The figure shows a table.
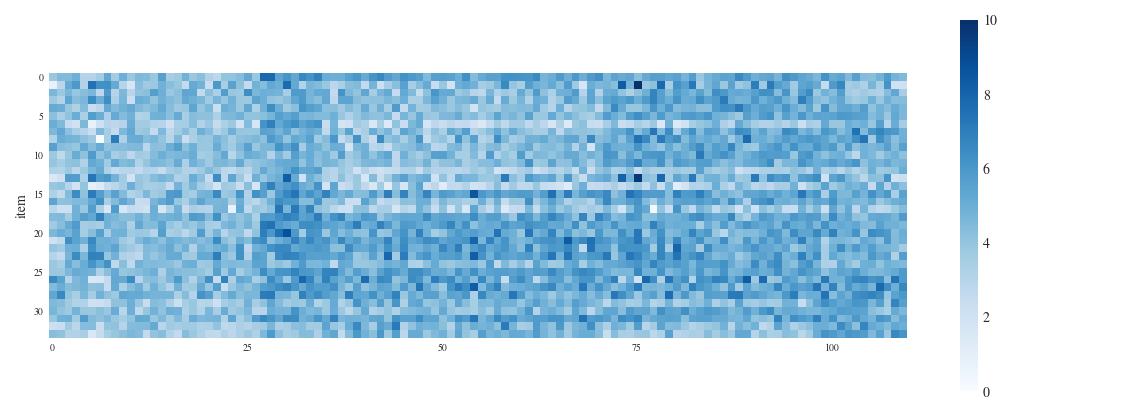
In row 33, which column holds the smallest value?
5
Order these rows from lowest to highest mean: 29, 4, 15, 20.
29, 4, 20, 15
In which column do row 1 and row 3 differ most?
75
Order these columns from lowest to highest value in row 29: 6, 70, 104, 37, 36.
6, 37, 70, 36, 104
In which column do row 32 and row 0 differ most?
27
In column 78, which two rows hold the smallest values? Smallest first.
6, 14
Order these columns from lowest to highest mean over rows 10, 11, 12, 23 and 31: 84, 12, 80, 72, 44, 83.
44, 12, 72, 84, 80, 83
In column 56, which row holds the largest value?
21
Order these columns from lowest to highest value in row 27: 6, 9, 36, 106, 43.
9, 6, 43, 36, 106
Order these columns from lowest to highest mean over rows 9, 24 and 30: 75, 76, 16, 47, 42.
42, 47, 16, 76, 75
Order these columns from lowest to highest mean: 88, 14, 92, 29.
14, 88, 92, 29
